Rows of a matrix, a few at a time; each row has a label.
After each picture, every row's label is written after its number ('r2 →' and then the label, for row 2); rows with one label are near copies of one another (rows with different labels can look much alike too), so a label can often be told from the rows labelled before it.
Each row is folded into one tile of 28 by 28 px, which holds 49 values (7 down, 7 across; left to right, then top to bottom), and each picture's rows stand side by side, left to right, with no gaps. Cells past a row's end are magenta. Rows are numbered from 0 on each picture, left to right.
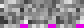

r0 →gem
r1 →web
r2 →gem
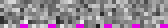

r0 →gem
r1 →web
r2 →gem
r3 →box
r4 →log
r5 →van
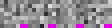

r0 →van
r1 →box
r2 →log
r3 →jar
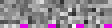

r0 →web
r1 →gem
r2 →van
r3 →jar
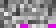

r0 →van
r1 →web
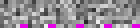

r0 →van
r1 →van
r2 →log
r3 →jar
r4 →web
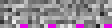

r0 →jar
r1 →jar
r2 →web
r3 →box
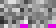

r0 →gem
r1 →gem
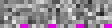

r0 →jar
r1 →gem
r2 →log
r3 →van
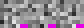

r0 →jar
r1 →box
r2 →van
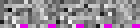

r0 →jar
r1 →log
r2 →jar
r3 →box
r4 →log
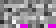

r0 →jar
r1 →box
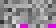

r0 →jar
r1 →log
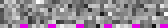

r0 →log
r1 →gem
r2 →web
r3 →box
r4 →web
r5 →box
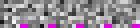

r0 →jar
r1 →box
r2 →van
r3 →van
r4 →gem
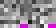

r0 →web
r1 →jar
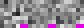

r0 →van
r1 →gem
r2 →gem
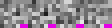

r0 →van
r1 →van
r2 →gem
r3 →jar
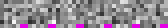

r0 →jar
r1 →gem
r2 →log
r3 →van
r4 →gem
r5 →box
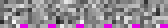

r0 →jar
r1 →log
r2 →gem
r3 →log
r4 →jar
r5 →van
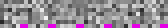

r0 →jar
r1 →log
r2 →web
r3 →jar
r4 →box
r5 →log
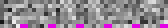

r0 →jar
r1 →box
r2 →log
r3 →log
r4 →web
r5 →gem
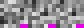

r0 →gem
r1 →van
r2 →van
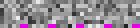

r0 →log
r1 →gem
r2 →box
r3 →web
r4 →box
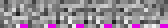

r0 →van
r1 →van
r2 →jar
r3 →jar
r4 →jar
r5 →web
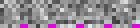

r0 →log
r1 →log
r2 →web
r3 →web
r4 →gem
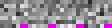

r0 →box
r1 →web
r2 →web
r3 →van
